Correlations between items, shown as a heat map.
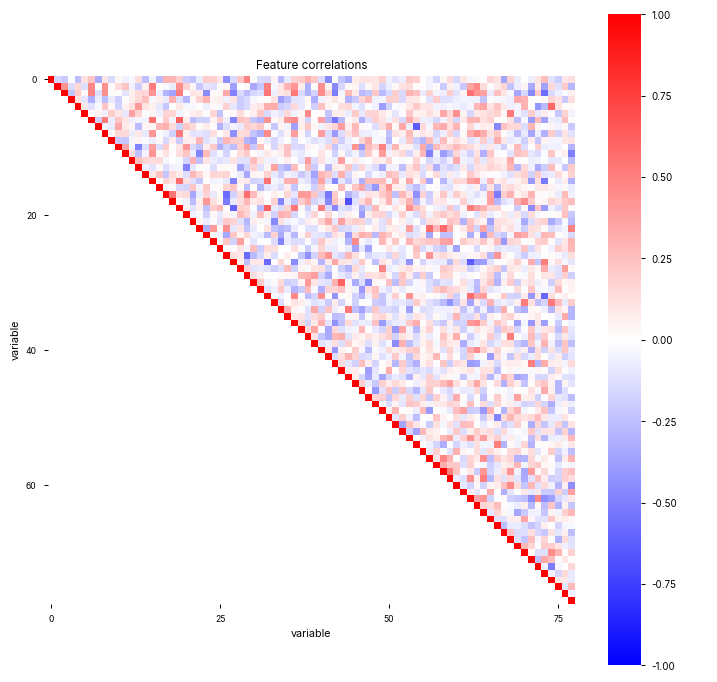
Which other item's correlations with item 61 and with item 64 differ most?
49
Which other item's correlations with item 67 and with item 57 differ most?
24
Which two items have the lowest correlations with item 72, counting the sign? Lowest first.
74, 4
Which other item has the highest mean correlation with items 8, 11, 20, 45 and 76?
10
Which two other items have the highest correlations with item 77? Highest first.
22, 61
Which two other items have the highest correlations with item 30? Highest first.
43, 38
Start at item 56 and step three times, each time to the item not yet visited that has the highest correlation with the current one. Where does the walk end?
59
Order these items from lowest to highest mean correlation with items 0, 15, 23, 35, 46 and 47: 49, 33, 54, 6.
54, 33, 6, 49
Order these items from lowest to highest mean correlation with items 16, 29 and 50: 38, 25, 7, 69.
25, 69, 38, 7
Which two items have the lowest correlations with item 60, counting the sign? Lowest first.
77, 25
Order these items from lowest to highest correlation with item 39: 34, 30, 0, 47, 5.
47, 5, 30, 0, 34
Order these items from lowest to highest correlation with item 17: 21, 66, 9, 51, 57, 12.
66, 21, 51, 9, 12, 57
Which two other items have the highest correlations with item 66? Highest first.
54, 26
